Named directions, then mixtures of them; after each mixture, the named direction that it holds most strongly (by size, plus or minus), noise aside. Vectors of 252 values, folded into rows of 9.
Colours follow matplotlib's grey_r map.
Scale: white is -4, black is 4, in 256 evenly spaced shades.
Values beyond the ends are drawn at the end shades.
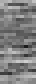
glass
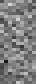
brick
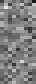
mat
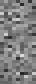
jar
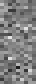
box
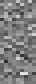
jar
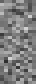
box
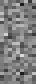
jar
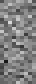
brick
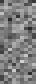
mat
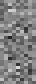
box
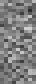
mat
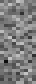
brick
